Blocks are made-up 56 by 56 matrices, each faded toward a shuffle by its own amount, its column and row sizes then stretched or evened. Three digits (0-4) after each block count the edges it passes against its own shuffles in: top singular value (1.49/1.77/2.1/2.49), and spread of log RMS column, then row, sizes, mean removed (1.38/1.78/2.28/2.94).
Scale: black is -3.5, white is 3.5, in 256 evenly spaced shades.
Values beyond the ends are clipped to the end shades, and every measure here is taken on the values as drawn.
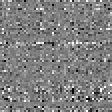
0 2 4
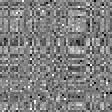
4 2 0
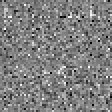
1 1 2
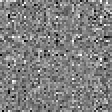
0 3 2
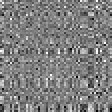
4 3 3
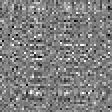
3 2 2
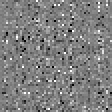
0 3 1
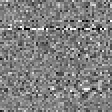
2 0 3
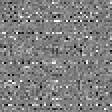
2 2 4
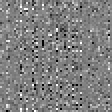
2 4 1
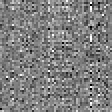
3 3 0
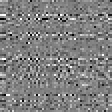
4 1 4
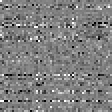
3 1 4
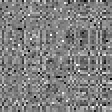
4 1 1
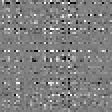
3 3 4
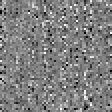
0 4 0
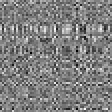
4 3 3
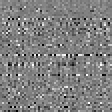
3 1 4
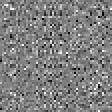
3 2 0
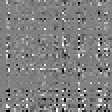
2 4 4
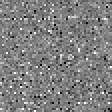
0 0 1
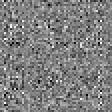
2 3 2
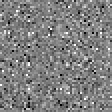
2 1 1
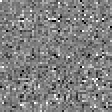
2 1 2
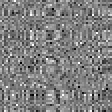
4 1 2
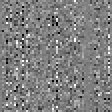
1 4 0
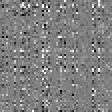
3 4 2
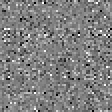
1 2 2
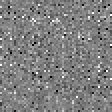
0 2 1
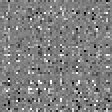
1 3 3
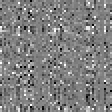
3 4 1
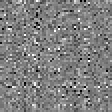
2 2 2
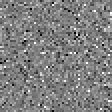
1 1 0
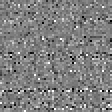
2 1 3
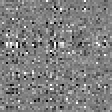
2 3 3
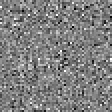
1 1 1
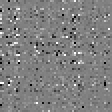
0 3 3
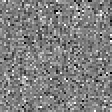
1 1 0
